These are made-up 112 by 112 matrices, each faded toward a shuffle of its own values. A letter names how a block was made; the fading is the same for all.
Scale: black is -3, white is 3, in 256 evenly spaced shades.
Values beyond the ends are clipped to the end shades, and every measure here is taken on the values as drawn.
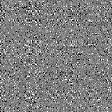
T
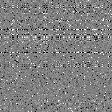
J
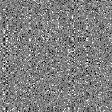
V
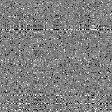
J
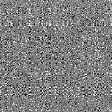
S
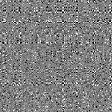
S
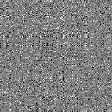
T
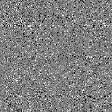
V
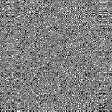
T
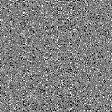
V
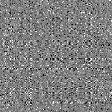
S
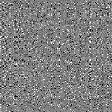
T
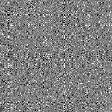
S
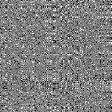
S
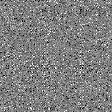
V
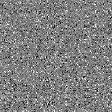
V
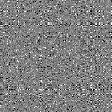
S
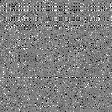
J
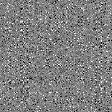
V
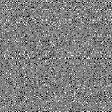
J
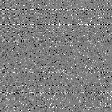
J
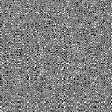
T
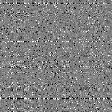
J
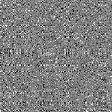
S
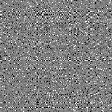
J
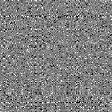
S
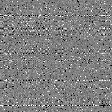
J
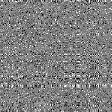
S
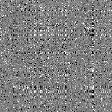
S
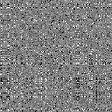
S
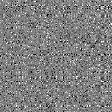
T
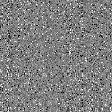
V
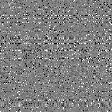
J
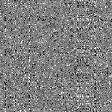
V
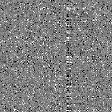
V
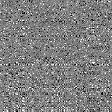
T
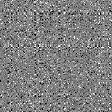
T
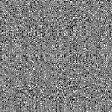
S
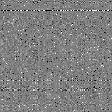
J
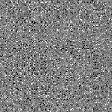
T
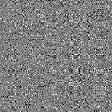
T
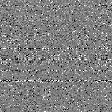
J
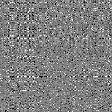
S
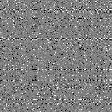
J
